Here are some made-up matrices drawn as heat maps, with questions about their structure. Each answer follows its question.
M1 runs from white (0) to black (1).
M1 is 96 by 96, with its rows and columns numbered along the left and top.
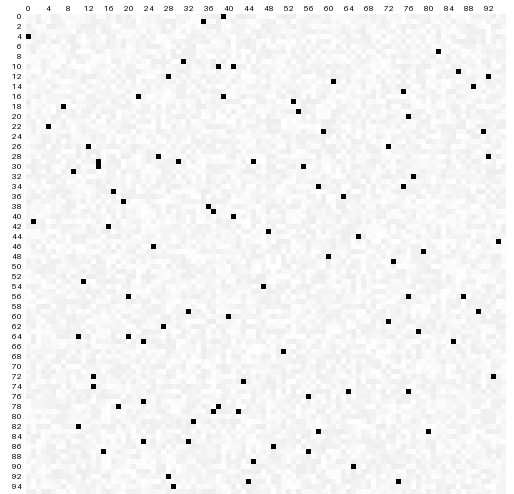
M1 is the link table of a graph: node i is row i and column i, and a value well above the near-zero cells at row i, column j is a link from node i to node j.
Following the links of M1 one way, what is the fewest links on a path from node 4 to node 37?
3
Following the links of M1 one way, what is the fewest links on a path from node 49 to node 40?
5
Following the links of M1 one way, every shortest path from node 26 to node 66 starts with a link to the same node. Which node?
node 72
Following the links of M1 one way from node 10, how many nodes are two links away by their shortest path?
2
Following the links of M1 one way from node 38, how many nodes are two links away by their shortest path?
1
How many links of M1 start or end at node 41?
3
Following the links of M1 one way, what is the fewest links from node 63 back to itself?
4
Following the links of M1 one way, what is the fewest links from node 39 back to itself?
8
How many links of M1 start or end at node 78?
3
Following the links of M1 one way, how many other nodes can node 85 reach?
7
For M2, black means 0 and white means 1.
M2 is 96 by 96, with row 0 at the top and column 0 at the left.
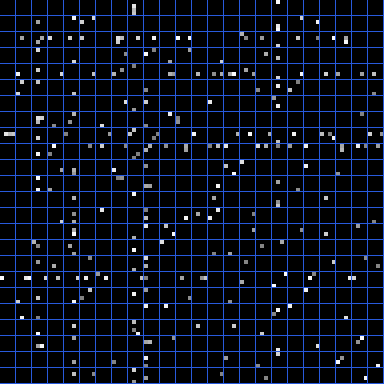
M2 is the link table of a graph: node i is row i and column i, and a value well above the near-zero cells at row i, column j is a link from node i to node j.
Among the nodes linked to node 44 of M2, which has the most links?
node 9
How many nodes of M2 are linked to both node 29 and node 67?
0
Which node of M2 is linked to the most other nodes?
node 36
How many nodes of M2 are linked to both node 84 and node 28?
2
